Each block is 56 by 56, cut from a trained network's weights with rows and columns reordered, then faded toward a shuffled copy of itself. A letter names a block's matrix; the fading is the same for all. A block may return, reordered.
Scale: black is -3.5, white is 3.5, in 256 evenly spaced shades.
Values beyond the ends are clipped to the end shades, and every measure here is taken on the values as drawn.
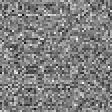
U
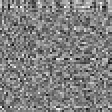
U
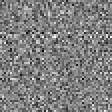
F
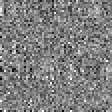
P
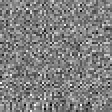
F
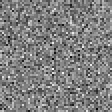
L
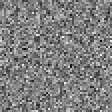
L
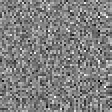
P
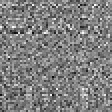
U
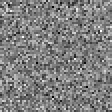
L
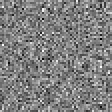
P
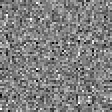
P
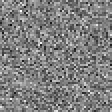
L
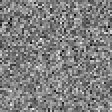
L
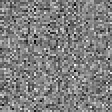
P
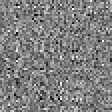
P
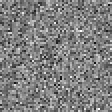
L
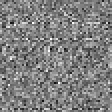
U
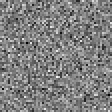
L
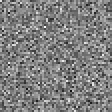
L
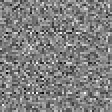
F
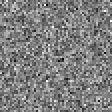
L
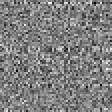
F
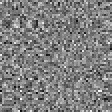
F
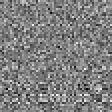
U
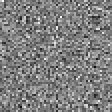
P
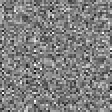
P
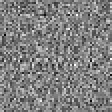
F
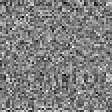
U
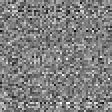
U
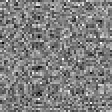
P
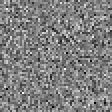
L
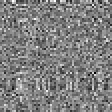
F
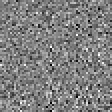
P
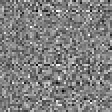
F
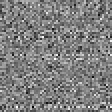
U
